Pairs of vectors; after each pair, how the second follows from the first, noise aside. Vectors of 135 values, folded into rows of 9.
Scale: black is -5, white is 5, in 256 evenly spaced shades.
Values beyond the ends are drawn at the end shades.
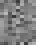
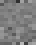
partly zeroed.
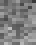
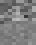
reversed, negated, partly zeroed.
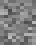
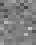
reversed, negated, partly zeroed.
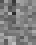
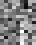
reversed, negated, scaled up.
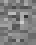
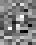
reversed, negated, scaled up.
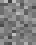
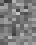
sign-scrambled.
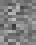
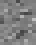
reversed, negated, partly zeroed.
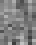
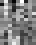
reversed, negated, scaled up.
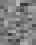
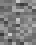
sign-scrambled.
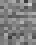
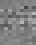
partly zeroed.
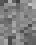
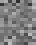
sign-scrambled.
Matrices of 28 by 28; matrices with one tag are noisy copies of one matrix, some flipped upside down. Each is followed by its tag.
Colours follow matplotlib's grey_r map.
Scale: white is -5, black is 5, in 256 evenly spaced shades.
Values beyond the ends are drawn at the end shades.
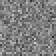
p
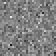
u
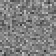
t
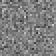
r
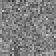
u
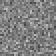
t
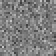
u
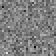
u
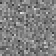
r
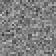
t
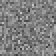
p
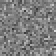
t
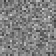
t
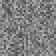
u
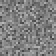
r
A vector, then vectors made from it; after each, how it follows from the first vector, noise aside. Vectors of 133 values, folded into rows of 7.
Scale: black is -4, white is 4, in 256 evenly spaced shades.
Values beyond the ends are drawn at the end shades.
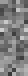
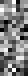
negated, scaled up.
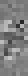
wrapped around, partly zeroed.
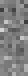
partly zeroed.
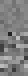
wrapped around, partly zeroed.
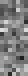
copied.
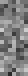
copied.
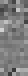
partly zeroed.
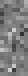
wrapped around, partly zeroed.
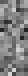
negated.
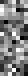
negated, scaled up.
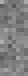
wrapped around, shrunk.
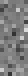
partly zeroed.
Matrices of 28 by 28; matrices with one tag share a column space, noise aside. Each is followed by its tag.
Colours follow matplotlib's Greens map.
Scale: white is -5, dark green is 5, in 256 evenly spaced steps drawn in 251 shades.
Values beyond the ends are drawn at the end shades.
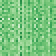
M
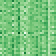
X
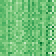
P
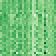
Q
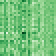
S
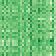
M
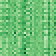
X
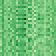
M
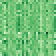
S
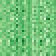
M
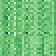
X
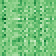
M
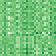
X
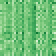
S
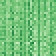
P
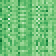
M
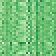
P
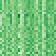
Q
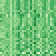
Q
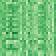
S
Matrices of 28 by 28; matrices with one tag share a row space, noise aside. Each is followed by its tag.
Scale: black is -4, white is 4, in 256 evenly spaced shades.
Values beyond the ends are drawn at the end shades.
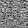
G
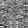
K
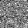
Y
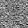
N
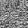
N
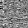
K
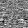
K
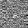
G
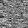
K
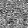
Y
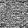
N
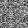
G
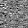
K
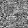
Y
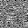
Y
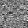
G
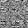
N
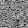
N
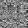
G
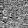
K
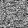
Y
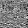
G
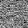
Y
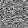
Y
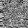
K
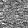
K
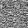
G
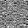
G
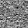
Y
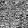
N
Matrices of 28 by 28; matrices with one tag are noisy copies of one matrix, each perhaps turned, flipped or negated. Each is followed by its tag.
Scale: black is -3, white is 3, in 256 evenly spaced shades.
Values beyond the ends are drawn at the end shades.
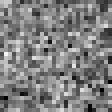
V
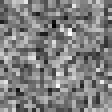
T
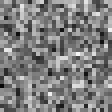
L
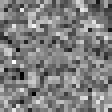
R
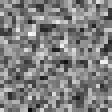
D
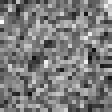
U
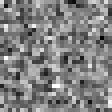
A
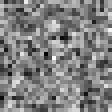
A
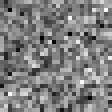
V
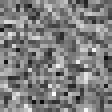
L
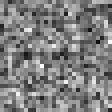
A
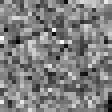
U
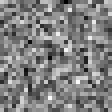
D
